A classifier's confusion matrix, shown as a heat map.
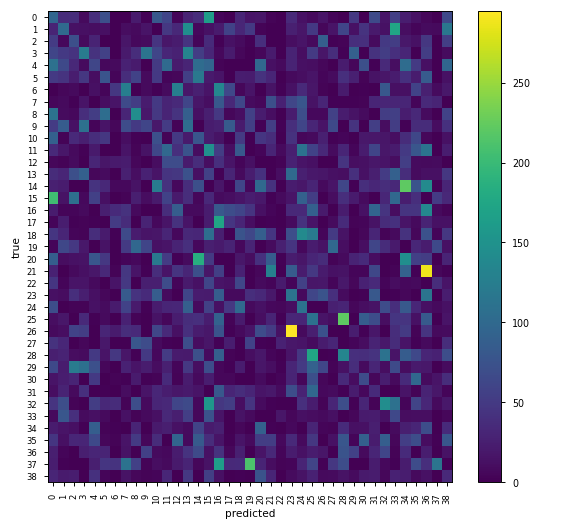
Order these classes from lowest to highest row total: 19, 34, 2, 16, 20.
34, 2, 19, 16, 20
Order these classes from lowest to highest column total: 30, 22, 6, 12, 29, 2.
22, 6, 29, 30, 2, 12
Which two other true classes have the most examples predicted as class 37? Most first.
19, 15
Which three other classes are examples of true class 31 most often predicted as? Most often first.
25, 16, 23
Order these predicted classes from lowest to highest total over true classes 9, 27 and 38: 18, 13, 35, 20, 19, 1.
18, 35, 20, 19, 1, 13
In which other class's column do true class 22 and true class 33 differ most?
1
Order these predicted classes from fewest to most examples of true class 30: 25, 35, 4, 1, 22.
22, 1, 4, 25, 35
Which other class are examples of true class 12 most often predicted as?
11
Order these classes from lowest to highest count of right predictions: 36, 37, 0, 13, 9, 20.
36, 20, 9, 13, 0, 37
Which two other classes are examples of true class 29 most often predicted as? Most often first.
2, 3
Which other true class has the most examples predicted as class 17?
9
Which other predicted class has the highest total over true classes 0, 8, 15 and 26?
23
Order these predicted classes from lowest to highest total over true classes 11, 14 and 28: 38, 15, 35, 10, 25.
38, 15, 10, 35, 25
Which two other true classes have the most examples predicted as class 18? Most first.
24, 11
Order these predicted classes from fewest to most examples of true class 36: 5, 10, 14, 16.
10, 5, 16, 14
